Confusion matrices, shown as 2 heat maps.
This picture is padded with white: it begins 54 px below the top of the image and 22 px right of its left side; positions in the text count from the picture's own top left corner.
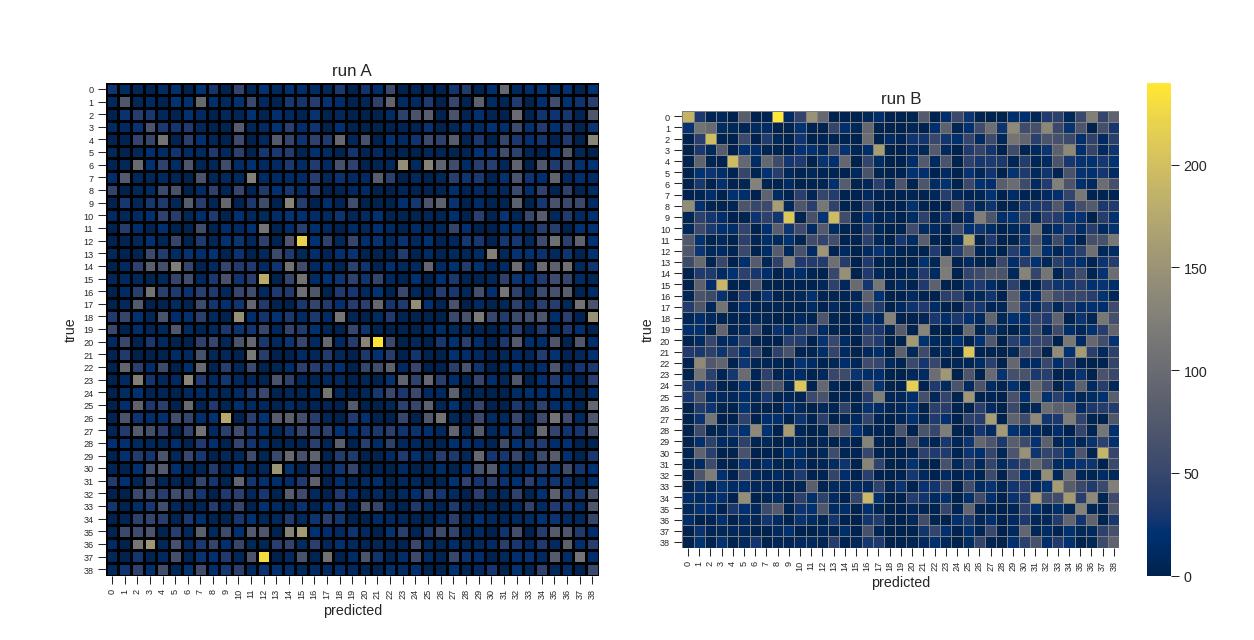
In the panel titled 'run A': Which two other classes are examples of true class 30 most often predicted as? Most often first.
13, 4
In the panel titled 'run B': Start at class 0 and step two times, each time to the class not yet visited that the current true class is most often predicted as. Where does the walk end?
12
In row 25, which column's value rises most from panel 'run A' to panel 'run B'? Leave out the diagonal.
17
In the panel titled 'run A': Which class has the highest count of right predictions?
20
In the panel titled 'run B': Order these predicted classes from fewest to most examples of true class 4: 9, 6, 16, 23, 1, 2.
2, 6, 9, 16, 23, 1
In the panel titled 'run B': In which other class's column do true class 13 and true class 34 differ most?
16
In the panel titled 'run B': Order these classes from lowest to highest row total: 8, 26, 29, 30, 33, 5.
5, 26, 29, 33, 30, 8
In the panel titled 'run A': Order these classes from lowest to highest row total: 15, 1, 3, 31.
3, 31, 1, 15
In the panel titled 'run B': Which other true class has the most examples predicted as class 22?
23
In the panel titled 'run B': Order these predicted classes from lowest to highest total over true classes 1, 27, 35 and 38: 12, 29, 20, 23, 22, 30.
20, 22, 12, 23, 30, 29
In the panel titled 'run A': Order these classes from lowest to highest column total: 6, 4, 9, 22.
22, 9, 6, 4
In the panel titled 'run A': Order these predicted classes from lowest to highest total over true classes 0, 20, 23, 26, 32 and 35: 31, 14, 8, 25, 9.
8, 31, 25, 9, 14
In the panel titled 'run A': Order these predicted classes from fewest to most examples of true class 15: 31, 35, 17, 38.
38, 17, 31, 35
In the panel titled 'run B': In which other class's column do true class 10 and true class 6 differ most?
33
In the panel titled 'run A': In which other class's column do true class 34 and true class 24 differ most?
17
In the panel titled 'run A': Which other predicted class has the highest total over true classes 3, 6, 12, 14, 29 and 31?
15
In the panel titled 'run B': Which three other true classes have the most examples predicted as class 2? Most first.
32, 27, 1
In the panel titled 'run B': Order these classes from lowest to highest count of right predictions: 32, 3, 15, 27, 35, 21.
21, 3, 15, 35, 32, 27
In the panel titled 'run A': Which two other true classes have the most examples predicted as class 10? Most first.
18, 31
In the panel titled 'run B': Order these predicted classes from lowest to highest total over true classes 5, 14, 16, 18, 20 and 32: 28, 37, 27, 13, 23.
28, 13, 23, 37, 27
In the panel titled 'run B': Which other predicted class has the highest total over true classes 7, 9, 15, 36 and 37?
13
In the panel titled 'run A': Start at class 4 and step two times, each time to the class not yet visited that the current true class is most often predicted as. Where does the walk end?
7
